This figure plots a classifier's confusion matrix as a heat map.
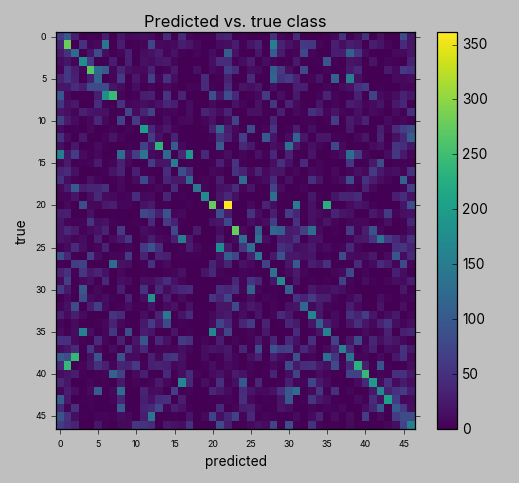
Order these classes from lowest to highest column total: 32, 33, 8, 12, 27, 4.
27, 32, 4, 33, 8, 12
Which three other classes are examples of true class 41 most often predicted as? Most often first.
16, 24, 33
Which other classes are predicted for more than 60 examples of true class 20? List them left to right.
3, 22, 31, 35, 46
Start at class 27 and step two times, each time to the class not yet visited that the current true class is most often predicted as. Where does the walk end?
6
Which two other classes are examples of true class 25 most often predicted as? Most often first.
21, 12
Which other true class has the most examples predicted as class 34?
42
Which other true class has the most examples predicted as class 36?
5
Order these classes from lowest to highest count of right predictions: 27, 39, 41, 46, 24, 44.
27, 44, 24, 46, 41, 39
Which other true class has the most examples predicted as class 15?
13
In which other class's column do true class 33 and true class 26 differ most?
14
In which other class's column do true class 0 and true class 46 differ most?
30
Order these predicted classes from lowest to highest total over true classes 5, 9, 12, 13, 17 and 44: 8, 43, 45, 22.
43, 22, 8, 45
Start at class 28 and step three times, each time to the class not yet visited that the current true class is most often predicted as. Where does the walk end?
22
